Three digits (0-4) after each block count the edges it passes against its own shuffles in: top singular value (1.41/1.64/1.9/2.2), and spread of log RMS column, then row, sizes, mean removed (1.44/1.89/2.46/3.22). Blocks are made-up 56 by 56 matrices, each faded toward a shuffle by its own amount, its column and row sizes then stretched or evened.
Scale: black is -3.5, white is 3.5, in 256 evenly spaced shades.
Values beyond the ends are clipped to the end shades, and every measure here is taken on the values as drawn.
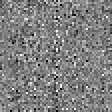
0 2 0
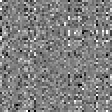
4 3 1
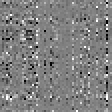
3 4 2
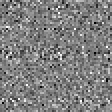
1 0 2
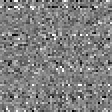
2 0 3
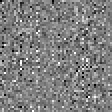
0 3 1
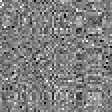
4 0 0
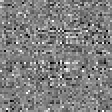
3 0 3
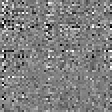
3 3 3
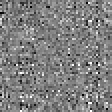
3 2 2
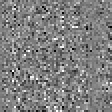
1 3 1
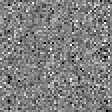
2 2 0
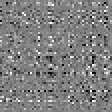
4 2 3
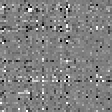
2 3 3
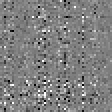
1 3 2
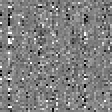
3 3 0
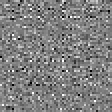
3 1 2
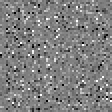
0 2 0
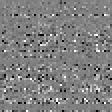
1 2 4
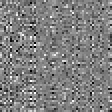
4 3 0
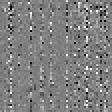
2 4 1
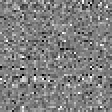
3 2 3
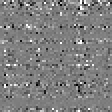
0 1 4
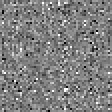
0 2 1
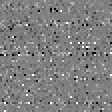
1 0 2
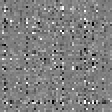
1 3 3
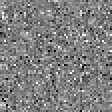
1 0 1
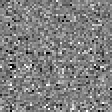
1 1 2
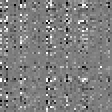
3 4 3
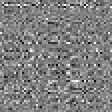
4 0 3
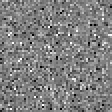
1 0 1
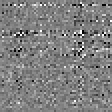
3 2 3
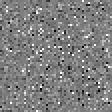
0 2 0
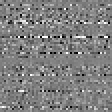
1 1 4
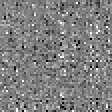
3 2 1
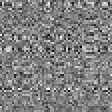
4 0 3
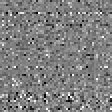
0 0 3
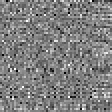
4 0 2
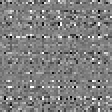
4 2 4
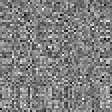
4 1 0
